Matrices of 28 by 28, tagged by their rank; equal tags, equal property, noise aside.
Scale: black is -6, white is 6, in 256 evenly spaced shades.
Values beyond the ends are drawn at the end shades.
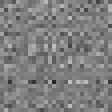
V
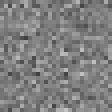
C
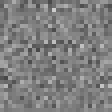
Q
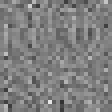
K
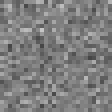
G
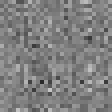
K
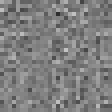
V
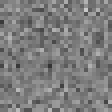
K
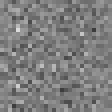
C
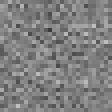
Q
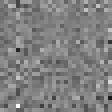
V
